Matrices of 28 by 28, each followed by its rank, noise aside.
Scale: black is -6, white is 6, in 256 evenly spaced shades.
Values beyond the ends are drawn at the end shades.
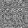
five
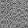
four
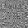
five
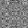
four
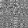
five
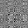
three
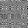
two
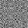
five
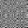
two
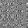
four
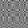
one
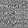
four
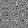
four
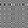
one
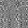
four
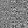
four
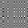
one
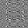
two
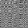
three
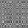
two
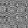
three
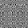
three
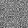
five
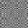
one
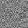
five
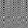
one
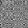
four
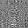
three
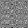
four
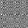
two
